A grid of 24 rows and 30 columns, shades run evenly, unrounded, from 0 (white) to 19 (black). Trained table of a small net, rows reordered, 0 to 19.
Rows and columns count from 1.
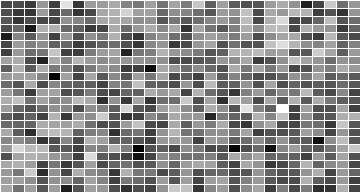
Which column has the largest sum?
7
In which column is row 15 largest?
18
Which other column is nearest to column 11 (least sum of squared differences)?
19
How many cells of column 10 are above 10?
12
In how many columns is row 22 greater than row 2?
19
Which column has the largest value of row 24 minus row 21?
17
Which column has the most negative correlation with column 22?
25
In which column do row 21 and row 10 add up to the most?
5
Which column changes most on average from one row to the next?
26
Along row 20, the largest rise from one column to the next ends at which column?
9
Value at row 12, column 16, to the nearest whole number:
14
